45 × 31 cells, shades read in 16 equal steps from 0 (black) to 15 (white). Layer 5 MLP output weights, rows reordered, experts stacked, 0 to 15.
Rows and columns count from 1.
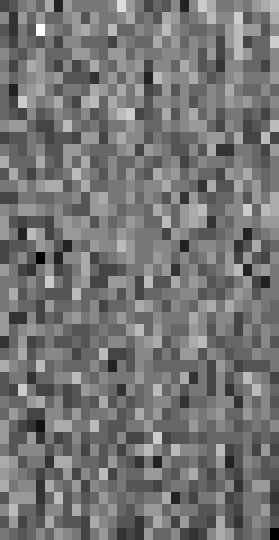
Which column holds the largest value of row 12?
30
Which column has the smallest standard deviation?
29
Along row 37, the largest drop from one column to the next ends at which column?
19
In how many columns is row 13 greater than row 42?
14
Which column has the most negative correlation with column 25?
31
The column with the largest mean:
18
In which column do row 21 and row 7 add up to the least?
8
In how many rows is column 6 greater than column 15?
18
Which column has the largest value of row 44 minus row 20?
6
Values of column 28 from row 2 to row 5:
5 9 4 9
